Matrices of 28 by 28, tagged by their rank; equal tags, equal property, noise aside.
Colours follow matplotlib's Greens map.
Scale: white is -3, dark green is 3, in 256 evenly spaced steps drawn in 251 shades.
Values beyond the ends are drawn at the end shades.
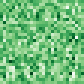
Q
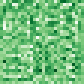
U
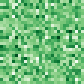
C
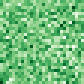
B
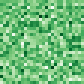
U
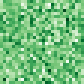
U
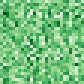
C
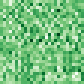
Q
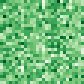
B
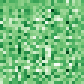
U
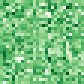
Q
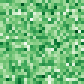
Q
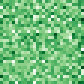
B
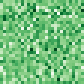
Q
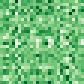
C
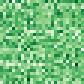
U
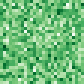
B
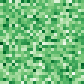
B
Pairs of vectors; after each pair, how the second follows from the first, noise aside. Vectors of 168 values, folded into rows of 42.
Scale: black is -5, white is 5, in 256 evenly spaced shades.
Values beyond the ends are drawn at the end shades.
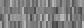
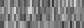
wrapped around.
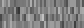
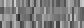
wrapped around.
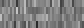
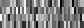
scaled up.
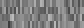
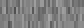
shrunk.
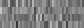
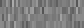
wrapped around, shrunk.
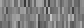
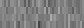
shrunk.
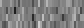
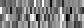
wrapped around, negated, scaled up.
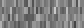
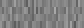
shrunk.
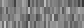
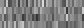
wrapped around.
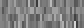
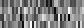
wrapped around, negated, scaled up.
